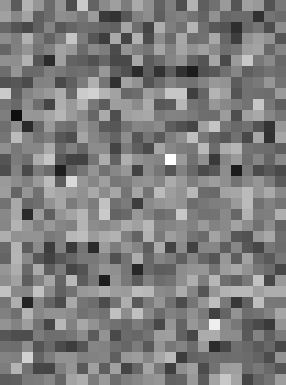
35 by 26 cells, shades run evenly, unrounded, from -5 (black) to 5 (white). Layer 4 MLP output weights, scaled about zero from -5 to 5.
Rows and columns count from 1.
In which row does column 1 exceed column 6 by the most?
27
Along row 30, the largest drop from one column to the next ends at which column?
21
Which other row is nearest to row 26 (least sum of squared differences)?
28
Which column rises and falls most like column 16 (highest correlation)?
5
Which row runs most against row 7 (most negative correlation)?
3
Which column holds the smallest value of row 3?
22
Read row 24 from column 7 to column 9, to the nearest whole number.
-1 0 0
